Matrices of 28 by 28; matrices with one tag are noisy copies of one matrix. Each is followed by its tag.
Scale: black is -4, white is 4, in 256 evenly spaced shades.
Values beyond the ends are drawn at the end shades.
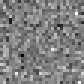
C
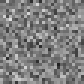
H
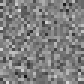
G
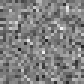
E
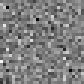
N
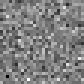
E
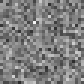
G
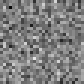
C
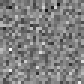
C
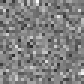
H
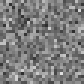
H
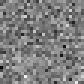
N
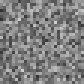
E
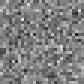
N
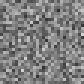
E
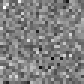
H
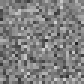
E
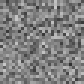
C
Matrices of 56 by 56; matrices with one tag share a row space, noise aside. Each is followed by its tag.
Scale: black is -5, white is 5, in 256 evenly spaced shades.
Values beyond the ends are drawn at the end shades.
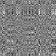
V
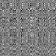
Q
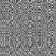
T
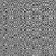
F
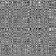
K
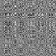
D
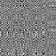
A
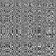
T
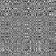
K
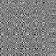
A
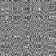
K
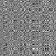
F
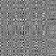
A
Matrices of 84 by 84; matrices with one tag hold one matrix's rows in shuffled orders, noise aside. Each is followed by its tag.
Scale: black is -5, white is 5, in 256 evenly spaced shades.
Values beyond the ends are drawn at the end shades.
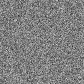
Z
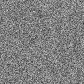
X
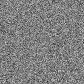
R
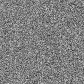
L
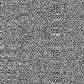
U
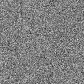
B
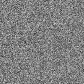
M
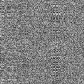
U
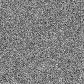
Z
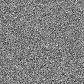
Z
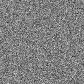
L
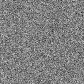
B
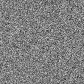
L
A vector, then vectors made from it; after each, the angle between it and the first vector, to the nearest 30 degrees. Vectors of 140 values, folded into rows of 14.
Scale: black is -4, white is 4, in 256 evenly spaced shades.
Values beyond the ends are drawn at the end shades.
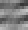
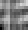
150 degrees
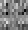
120 degrees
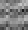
150 degrees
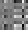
90 degrees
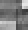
120 degrees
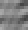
30 degrees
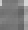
120 degrees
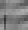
30 degrees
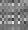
120 degrees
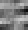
150 degrees
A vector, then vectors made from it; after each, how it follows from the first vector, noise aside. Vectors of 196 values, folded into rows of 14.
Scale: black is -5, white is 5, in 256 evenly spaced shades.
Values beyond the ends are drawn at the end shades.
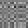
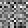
negated, scaled up.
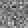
sign-scrambled.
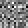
negated, scaled up.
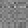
negated, shrunk.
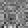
wrapped around, negated.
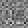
wrapped around, negated.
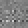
reversed, negated, partly zeroed.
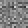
sign-scrambled.
